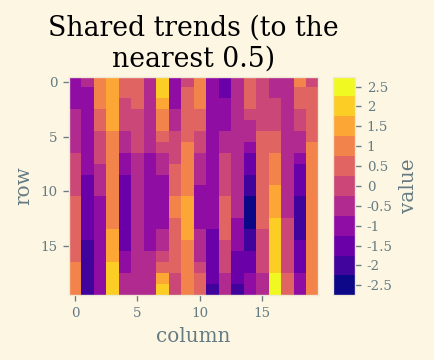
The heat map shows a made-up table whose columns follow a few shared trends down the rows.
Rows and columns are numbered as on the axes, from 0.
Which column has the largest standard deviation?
7
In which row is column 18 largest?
0
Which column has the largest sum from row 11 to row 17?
16
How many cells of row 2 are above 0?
9
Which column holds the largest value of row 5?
3
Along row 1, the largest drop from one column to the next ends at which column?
8
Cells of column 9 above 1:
4
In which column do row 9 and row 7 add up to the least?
14
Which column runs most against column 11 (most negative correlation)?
17
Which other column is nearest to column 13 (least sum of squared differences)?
11
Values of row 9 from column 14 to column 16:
-2 0.5 1
